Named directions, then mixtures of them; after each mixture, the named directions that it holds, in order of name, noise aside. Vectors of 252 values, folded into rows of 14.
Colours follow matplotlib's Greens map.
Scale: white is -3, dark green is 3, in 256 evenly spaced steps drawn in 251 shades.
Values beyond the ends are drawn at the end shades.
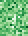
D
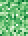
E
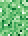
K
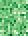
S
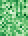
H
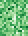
D, H.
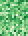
E.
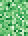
D, E, K.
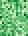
H.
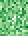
D.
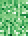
H, S.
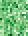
S.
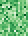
E, H, S.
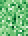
D, K.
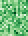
H, S.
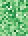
E, H.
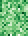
H, K, S.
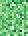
D, E, K.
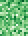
E.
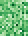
E, H, K.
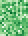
H.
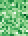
E, H, S.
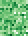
S.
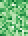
D, E, H.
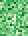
D.
